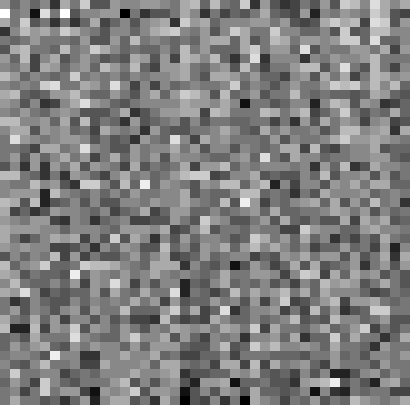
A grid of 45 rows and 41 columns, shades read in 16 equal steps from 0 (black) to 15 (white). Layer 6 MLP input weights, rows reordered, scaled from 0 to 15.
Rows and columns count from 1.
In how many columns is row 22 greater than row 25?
21
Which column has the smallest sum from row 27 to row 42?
19
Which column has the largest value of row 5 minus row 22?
38
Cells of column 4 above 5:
36
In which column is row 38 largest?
8
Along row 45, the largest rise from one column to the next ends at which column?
26
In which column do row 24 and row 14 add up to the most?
1
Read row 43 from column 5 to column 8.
12 8 6 5
